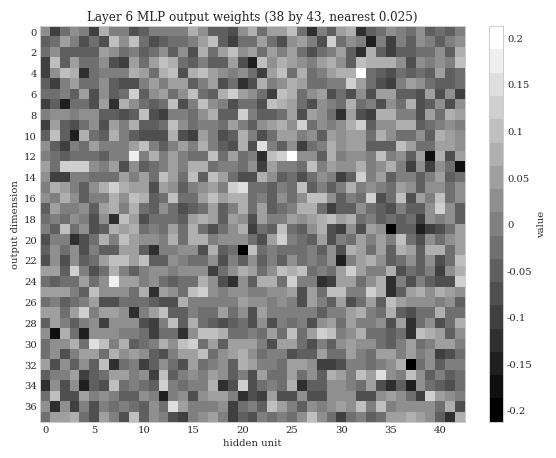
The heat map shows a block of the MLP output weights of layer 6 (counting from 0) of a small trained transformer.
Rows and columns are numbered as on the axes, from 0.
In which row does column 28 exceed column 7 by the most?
18
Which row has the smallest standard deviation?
26
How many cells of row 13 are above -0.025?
31
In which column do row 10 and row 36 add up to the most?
13
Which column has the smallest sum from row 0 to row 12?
0
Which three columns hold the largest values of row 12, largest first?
25, 9, 24
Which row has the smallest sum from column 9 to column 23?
10
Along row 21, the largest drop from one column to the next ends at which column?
20
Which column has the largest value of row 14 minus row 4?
22
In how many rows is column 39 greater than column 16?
12
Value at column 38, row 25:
0.075
